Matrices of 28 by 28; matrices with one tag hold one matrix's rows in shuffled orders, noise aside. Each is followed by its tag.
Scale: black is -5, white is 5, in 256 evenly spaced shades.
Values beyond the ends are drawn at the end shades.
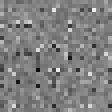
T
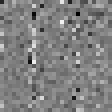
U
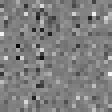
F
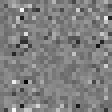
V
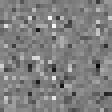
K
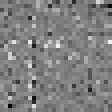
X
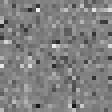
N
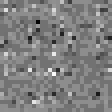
K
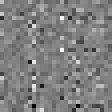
U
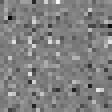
X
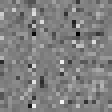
U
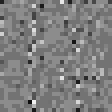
U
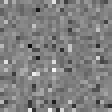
K
